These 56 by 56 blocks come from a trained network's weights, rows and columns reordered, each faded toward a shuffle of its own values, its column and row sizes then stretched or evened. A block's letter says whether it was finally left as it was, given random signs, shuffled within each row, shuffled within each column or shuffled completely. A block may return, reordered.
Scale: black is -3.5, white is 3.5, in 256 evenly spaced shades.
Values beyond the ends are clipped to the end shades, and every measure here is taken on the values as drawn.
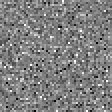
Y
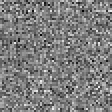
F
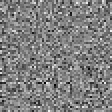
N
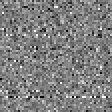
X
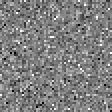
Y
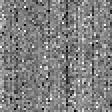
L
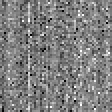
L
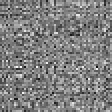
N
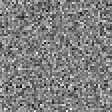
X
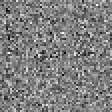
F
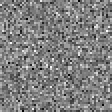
Y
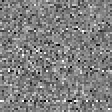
X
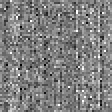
L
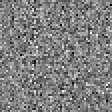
L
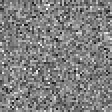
Y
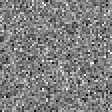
Y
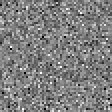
Y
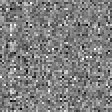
N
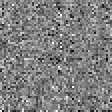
F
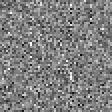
L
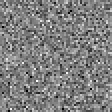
Y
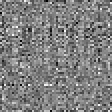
N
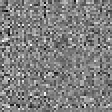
N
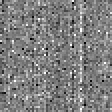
L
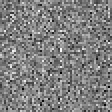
L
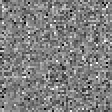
L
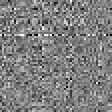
N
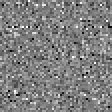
X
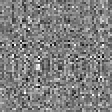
N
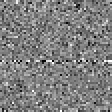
X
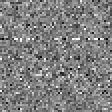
X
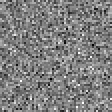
Y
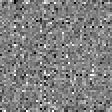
F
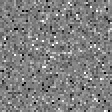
Y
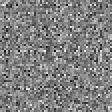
F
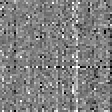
N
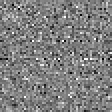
X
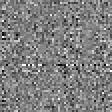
F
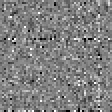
F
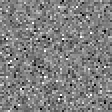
Y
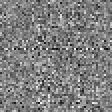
F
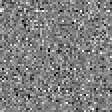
X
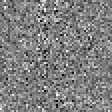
L
